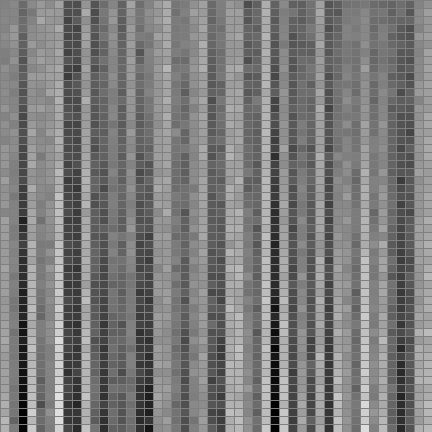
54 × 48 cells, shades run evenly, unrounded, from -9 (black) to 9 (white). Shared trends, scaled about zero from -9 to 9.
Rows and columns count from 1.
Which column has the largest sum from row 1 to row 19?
30
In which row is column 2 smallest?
53
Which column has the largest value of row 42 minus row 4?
38
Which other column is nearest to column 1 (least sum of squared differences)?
47
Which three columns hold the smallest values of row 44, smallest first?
31, 3, 45
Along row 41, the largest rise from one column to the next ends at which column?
32
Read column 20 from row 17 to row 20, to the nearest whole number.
1 -1 -1 -1
